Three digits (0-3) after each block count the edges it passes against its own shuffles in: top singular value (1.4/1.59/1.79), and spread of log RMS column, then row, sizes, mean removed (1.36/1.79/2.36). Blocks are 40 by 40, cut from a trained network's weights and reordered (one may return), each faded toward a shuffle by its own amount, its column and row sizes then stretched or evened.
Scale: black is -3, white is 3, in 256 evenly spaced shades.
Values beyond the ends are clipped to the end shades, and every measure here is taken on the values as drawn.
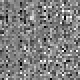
2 3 1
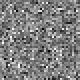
0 0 2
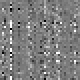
1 3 1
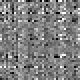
2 1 3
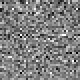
1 0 2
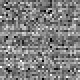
1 0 0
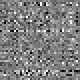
1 2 3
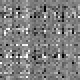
2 2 3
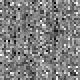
0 2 0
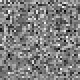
1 1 1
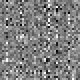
1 3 1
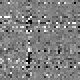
0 2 3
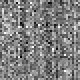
1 0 1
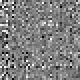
0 3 1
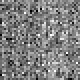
1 0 2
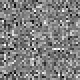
1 2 2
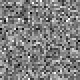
1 0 1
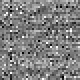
0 1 0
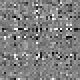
2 2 3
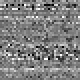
1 0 3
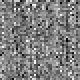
0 2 0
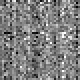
2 2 1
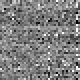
1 2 0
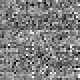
0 1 0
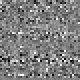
0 1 3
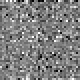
0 1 3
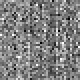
1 0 1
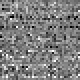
0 1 3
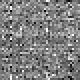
0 2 0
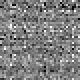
1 2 1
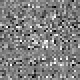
0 1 3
